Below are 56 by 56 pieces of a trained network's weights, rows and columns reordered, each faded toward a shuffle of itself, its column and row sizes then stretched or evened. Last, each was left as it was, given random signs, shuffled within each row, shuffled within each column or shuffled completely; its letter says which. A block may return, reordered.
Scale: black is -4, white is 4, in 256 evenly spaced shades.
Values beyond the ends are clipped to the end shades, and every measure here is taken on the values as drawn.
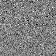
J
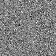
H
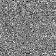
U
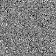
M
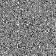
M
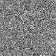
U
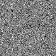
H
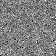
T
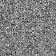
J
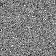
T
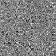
U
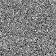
H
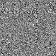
M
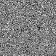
J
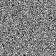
T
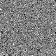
H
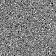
T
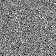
J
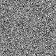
H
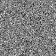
M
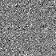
M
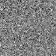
M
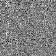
U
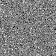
T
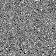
T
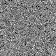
T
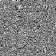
U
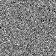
H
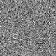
U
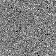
H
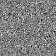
J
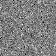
H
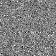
J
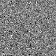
M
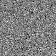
J
